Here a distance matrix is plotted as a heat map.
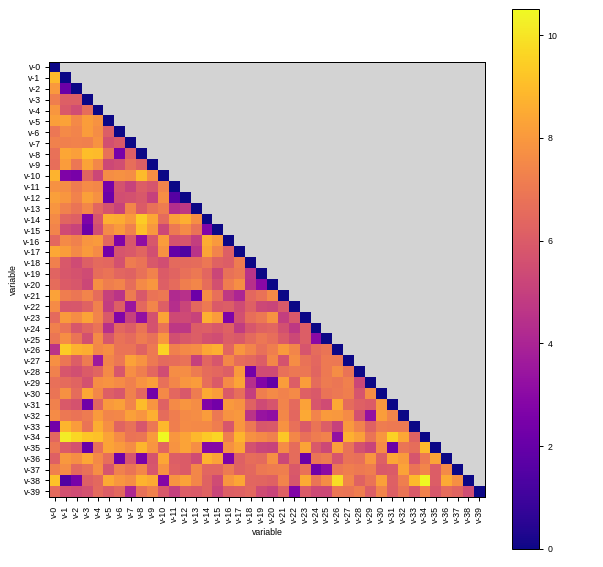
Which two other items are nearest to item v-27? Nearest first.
v-4, v-13
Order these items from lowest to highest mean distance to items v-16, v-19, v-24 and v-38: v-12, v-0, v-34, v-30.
v-12, v-30, v-0, v-34
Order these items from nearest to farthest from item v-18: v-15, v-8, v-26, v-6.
v-6, v-15, v-8, v-26
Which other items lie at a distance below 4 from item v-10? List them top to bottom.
v-1, v-2, v-38
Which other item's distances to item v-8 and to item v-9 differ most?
v-30
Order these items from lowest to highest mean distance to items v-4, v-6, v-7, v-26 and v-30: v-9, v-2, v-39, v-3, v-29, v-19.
v-9, v-39, v-19, v-2, v-29, v-3
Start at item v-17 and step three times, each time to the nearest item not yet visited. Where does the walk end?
v-5
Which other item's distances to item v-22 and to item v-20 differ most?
v-29
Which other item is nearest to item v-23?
v-36
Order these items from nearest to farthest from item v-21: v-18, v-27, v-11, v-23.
v-11, v-23, v-27, v-18
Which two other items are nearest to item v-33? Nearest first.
v-0, v-26
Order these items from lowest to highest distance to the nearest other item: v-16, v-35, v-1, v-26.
v-1, v-35, v-16, v-26
